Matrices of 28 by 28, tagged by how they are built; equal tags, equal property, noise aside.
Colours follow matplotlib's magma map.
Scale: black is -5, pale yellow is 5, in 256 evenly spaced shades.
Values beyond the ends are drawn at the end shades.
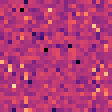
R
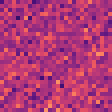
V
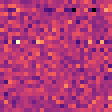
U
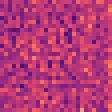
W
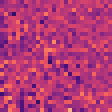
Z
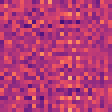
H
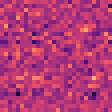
H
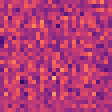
W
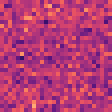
W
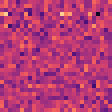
U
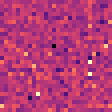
R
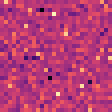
R
